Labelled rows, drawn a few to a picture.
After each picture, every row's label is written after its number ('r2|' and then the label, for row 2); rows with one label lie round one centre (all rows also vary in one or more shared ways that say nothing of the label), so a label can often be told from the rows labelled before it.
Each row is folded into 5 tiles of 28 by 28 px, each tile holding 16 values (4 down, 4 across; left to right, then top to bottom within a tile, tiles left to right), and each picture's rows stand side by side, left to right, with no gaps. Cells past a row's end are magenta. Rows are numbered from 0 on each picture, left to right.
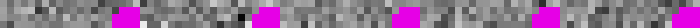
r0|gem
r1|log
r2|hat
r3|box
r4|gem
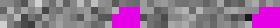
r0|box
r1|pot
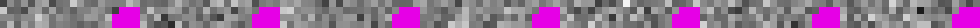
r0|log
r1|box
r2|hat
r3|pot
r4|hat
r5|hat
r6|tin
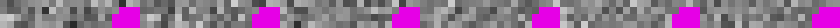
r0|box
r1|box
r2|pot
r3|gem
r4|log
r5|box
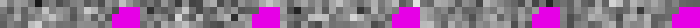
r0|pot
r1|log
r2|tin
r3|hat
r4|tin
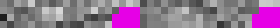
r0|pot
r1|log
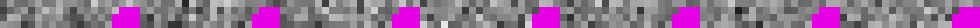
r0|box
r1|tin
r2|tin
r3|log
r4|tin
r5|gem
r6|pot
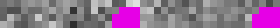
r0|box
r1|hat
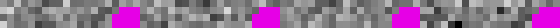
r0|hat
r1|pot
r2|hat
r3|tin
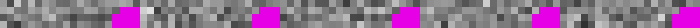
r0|pot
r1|hat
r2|pot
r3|hat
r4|box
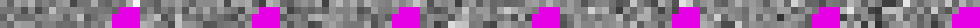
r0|gem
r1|box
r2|tin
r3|pot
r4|log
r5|box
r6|hat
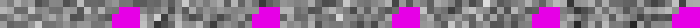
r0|pot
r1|box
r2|hat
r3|hat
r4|pot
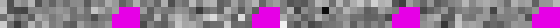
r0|pot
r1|tin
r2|box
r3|box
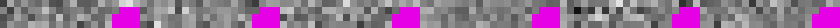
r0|log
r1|gem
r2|hat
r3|hat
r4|tin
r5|log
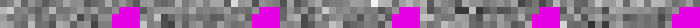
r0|hat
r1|box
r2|box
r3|gem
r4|box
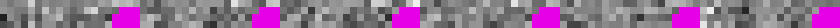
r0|pot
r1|box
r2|box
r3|box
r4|pot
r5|hat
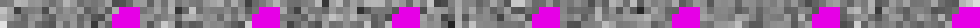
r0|hat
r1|gem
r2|tin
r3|box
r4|tin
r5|gem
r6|gem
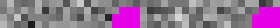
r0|box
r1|tin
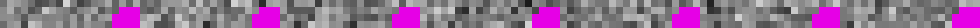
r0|hat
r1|box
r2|pot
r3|gem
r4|tin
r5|tin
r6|gem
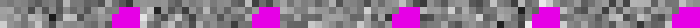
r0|hat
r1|hat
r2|pot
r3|log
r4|log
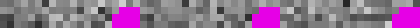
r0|tin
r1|tin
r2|pot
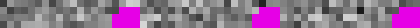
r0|log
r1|box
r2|tin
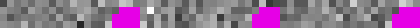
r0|log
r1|hat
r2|log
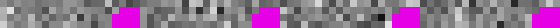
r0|hat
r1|tin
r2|log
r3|log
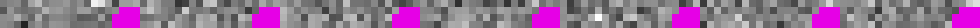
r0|box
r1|hat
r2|hat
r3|pot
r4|tin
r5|log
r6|gem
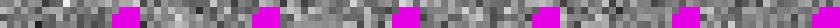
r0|hat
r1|log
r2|log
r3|pot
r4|log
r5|hat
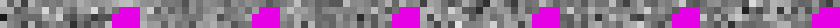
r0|pot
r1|hat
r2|hat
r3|log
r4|pot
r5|tin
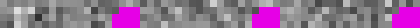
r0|gem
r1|log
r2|hat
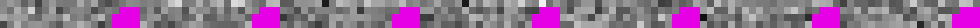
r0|gem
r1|box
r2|tin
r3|tin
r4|gem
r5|pot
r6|log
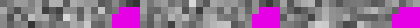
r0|tin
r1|tin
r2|pot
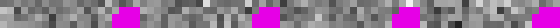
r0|hat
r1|hat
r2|log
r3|tin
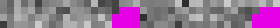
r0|gem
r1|tin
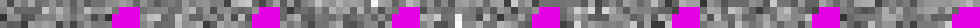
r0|pot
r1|box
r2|box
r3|box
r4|gem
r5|log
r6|pot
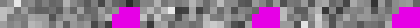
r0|hat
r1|gem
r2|log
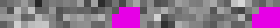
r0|gem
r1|box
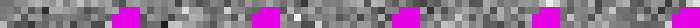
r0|box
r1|pot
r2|box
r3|log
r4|gem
